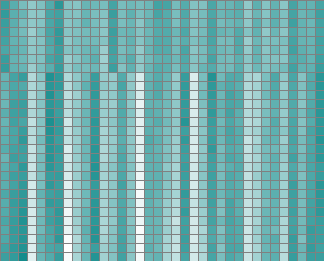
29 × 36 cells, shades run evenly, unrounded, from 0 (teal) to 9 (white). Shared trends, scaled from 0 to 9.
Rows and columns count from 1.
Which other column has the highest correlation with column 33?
5
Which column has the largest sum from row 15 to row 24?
16
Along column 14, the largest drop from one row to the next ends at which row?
9
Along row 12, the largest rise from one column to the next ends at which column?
22
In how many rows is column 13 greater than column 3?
21
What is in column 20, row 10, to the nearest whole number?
5
